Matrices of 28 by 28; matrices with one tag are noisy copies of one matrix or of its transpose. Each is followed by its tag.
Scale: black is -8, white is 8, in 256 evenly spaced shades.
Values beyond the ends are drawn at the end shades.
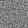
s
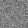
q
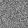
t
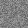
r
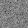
r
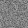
s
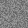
r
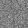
r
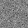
r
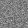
s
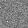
q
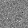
q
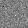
t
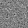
t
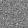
t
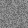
s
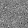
r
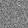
t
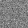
t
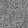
r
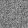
s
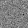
s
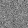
r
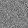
t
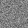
s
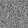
q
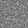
t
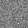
r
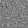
t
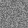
t
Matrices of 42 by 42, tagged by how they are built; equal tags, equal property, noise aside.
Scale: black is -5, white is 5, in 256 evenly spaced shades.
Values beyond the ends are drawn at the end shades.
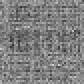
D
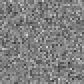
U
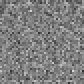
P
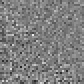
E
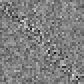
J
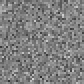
U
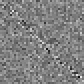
J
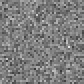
U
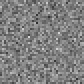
U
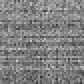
D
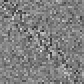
J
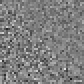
E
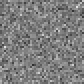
U
